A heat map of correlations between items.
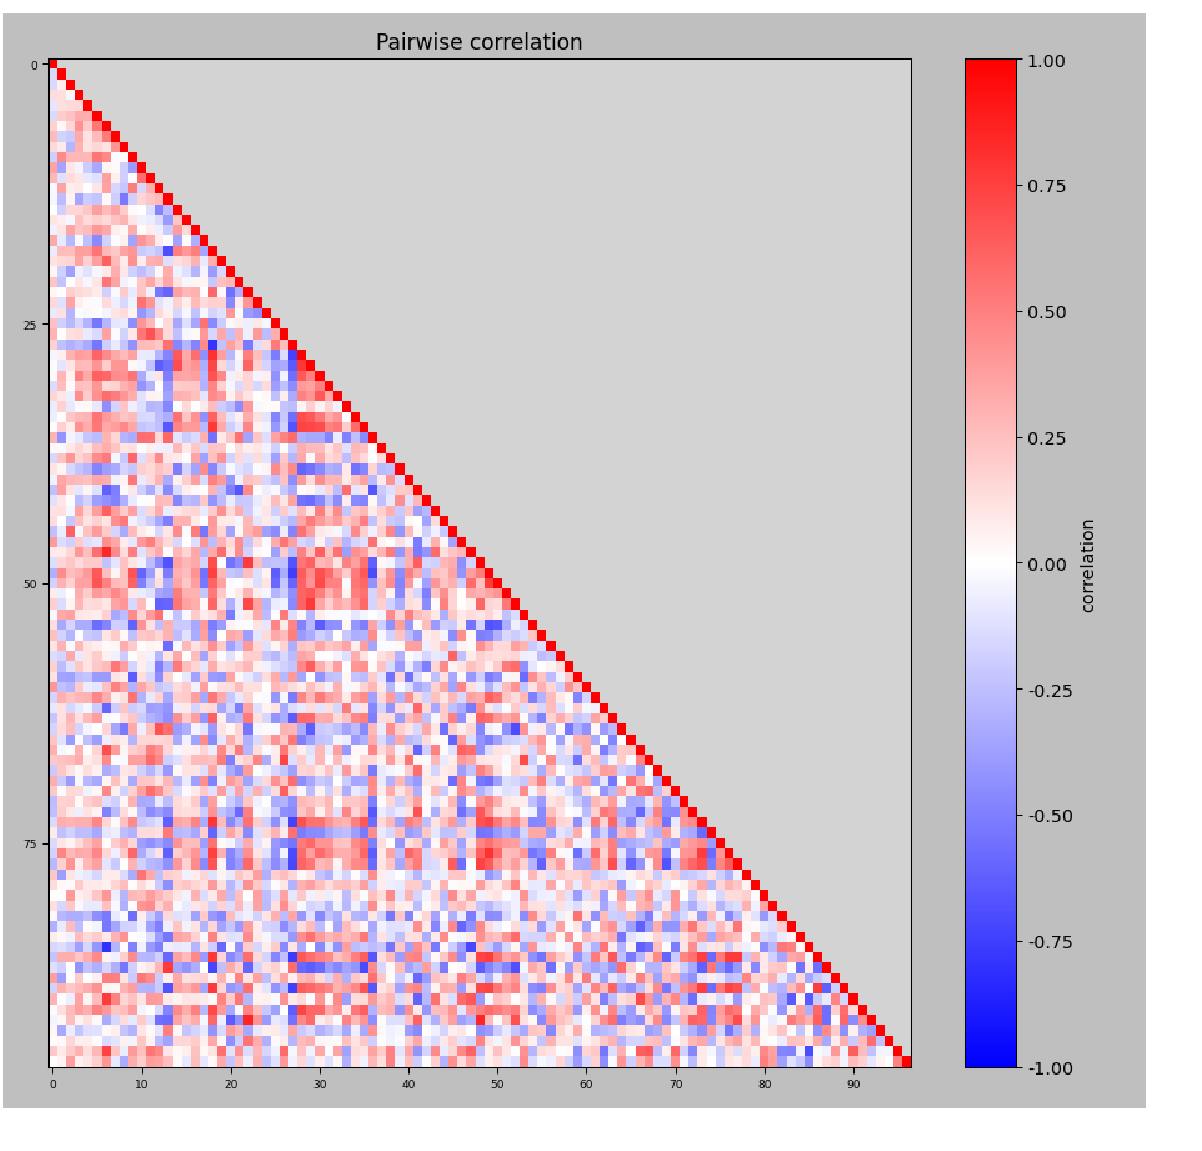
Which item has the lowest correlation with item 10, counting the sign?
49
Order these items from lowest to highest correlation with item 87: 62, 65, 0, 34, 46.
34, 62, 0, 46, 65
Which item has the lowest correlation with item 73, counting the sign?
27
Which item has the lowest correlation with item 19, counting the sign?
85
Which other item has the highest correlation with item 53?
67
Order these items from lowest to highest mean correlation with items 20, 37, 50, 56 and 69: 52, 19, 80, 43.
80, 52, 19, 43
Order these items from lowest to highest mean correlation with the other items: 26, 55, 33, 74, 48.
74, 55, 33, 26, 48
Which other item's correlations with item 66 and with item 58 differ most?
12
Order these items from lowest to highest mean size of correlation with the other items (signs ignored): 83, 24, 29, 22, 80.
24, 80, 83, 22, 29
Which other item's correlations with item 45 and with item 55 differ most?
77
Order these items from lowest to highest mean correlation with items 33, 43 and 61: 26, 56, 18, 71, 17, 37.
17, 26, 37, 71, 56, 18
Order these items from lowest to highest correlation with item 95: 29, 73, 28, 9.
29, 73, 28, 9
